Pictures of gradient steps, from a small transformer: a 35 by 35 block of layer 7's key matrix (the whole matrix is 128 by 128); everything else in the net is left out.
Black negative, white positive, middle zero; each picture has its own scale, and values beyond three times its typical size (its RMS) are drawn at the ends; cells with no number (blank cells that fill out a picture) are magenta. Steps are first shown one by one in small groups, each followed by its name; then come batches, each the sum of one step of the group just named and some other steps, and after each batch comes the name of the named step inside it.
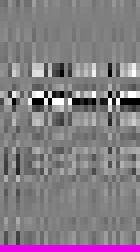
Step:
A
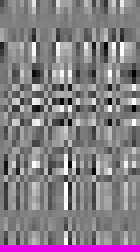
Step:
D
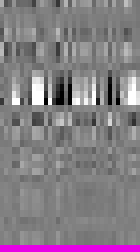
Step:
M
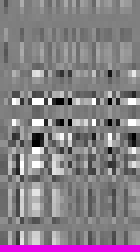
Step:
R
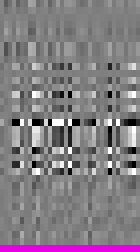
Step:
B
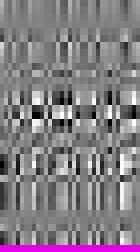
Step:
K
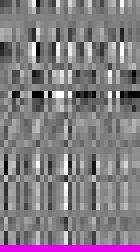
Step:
D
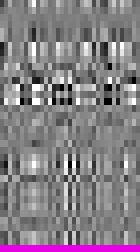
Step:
D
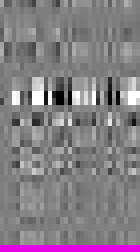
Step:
M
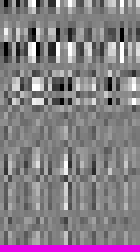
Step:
D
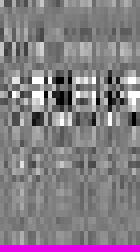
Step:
M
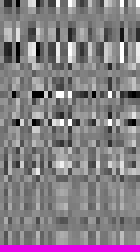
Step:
B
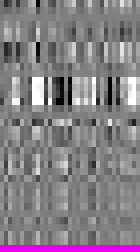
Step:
M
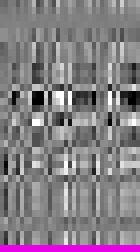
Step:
D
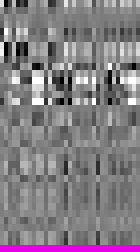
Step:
M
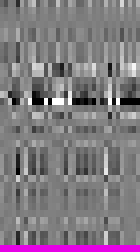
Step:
A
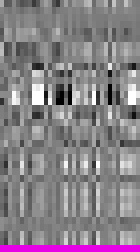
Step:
M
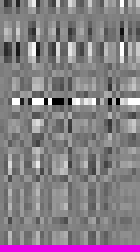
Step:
R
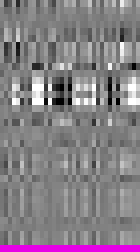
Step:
M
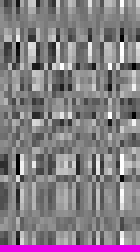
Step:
K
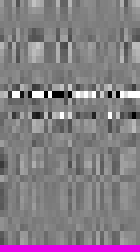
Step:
K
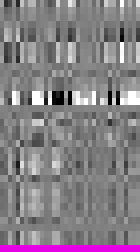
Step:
R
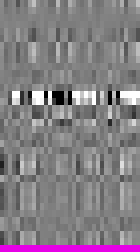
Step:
K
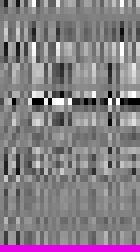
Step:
A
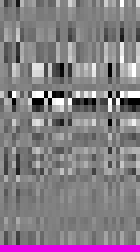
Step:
A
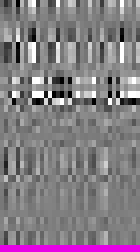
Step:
A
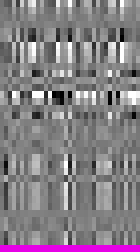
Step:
D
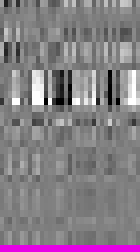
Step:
M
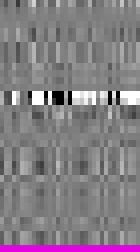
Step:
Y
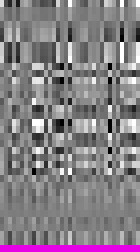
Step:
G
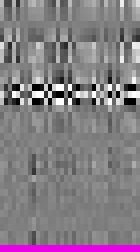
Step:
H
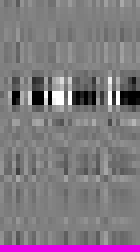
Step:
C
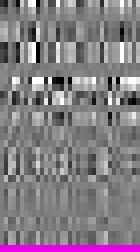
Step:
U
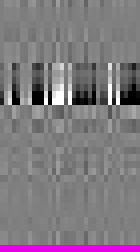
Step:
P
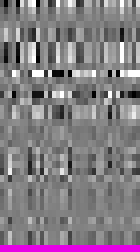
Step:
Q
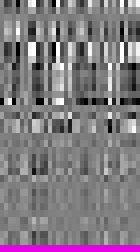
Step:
P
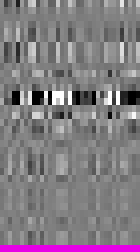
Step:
Q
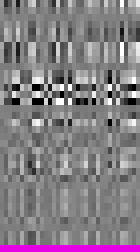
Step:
H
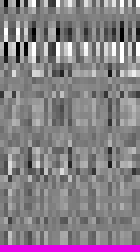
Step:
Q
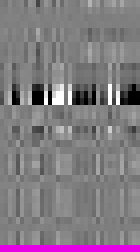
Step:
P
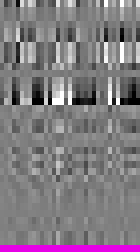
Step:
P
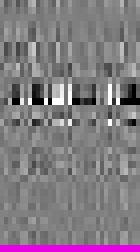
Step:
P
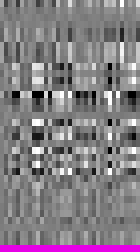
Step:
G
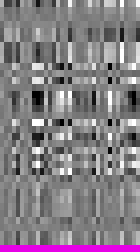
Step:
G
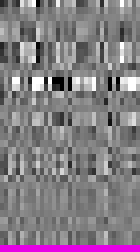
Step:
U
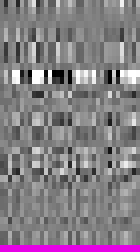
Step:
Q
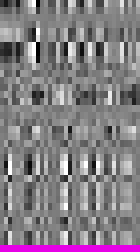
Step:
Q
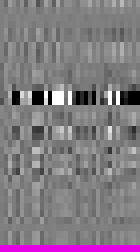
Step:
P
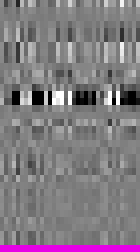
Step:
C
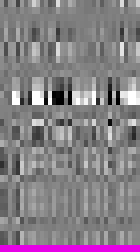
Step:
Y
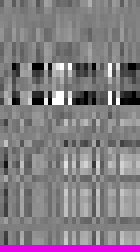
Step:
P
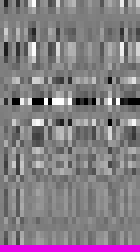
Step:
U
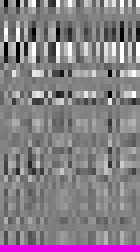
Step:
Q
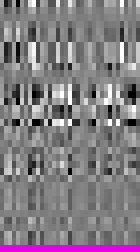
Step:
Q
